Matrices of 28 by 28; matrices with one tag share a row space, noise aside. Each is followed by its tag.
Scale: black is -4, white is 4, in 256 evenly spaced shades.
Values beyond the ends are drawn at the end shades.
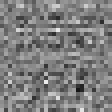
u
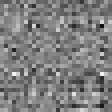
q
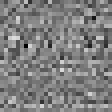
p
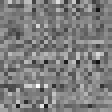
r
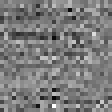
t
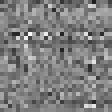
p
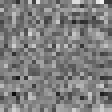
q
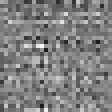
r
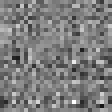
q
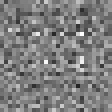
u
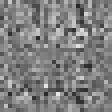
u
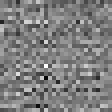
r
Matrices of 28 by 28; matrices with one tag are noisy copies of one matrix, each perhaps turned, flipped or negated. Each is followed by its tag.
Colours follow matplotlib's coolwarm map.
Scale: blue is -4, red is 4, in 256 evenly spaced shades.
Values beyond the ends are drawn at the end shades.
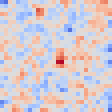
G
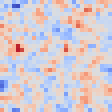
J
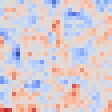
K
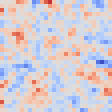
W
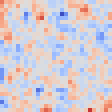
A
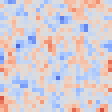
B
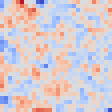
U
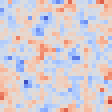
B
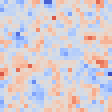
W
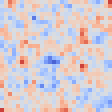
G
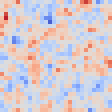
J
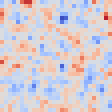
J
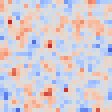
J
